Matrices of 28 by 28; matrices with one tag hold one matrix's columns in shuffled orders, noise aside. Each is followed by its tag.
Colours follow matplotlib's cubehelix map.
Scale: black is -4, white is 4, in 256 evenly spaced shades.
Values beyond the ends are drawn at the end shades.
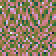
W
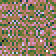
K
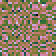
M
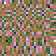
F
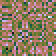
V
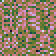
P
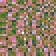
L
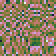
F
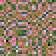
K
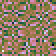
K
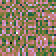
L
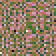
P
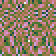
F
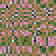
F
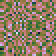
V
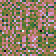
P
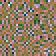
M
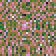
V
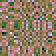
V
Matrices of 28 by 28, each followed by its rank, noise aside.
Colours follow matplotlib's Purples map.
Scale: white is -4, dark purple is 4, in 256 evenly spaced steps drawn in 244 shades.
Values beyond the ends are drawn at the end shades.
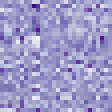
four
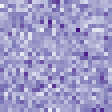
eight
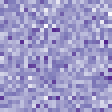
five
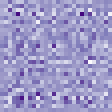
four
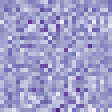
six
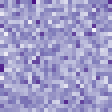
six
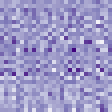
four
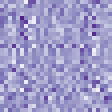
five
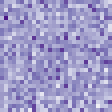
eight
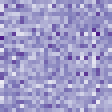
five
